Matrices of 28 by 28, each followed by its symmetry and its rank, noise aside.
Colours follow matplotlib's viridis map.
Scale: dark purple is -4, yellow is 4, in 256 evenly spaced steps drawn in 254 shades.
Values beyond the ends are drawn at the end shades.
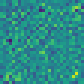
symmetric, rank seven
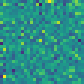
no symmetry, rank seven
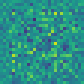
symmetric, rank six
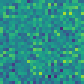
antisymmetric, rank six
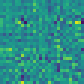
antisymmetric, rank six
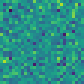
symmetric, rank six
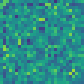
symmetric, rank five
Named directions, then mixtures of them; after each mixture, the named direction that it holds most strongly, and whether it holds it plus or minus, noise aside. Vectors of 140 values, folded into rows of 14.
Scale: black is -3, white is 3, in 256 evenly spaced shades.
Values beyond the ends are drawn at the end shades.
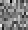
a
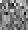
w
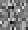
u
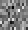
u, plus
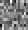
a, minus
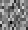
u, plus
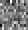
a, minus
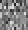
w, minus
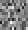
u, minus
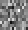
u, plus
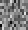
a, minus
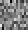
a, plus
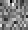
a, plus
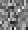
u, plus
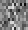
u, minus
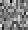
a, plus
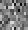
u, minus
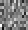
a, plus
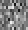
u, minus
